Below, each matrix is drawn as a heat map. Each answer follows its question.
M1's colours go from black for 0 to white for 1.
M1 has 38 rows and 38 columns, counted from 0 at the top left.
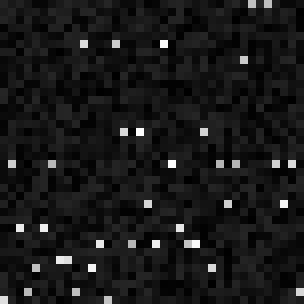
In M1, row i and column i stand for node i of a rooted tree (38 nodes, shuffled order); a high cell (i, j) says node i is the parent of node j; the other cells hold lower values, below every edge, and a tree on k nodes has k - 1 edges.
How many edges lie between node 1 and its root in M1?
8
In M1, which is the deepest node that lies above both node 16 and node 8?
32
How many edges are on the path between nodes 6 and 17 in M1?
6
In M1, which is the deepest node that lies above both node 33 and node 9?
36
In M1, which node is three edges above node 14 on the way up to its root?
25
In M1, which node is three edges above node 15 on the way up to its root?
7
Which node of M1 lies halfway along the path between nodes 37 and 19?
28
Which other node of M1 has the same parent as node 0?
13
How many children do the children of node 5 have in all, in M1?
7
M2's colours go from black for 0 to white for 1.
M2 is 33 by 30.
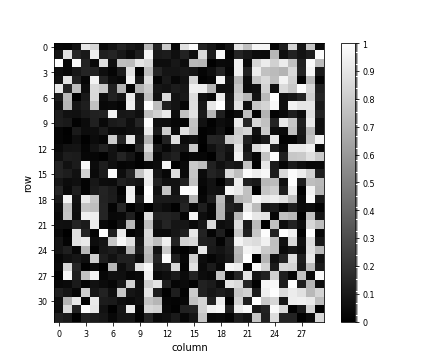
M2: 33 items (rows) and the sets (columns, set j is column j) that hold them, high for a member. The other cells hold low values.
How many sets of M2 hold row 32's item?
4
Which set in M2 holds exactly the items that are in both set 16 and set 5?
0
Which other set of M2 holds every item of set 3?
21
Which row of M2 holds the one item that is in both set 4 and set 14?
0
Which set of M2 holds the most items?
10
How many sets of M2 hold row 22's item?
11
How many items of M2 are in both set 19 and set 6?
3
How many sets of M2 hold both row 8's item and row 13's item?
3
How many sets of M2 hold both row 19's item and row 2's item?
1
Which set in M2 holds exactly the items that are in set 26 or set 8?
20
